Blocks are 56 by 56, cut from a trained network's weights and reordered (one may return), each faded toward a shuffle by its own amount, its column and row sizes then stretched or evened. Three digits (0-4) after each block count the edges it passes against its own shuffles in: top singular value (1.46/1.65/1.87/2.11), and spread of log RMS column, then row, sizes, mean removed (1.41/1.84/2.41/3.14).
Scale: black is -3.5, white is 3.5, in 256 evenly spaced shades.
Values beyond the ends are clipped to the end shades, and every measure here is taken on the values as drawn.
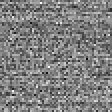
1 1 0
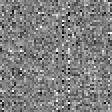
1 3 1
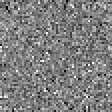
1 0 0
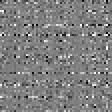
1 3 4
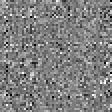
1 3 2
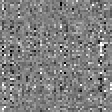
2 3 2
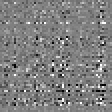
1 3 4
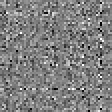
1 3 2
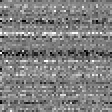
4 1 4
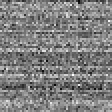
4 0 2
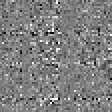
0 3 3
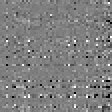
3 2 3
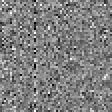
0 3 0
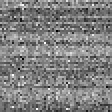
4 2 0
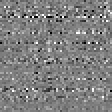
4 1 4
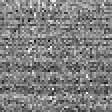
3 2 0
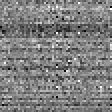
4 2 2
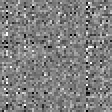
1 3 2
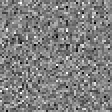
2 2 1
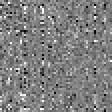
3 3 1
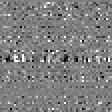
3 1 4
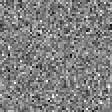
0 0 0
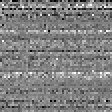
4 0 4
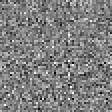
1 0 2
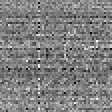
3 2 2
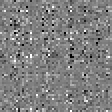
0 3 3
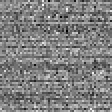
3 1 0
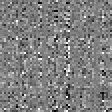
0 4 2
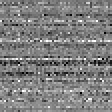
4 0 4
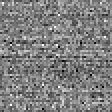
1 0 1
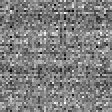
2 3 0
